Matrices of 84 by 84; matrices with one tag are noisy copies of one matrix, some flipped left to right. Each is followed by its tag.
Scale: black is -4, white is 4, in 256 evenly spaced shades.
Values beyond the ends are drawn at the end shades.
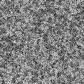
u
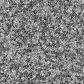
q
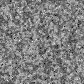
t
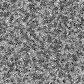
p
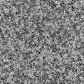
q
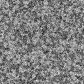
q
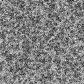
p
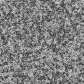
q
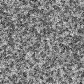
u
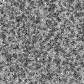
p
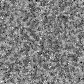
p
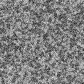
u
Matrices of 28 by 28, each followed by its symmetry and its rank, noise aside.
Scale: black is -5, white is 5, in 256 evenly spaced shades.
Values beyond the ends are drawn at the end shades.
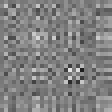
symmetric, rank two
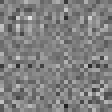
no symmetry, rank four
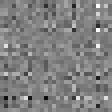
antisymmetric, rank two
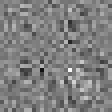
symmetric, rank three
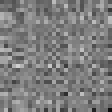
no symmetry, rank three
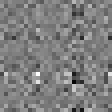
no symmetry, rank three
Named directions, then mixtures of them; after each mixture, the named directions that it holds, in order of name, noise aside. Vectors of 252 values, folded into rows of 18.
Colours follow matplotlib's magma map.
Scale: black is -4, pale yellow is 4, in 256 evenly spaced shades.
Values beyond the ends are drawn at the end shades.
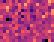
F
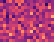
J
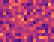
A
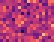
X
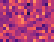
A, X.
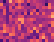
A, J, X.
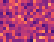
A.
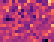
F, X.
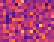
J.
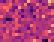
F, X.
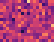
X.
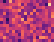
A, F, J.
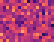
X.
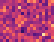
X.
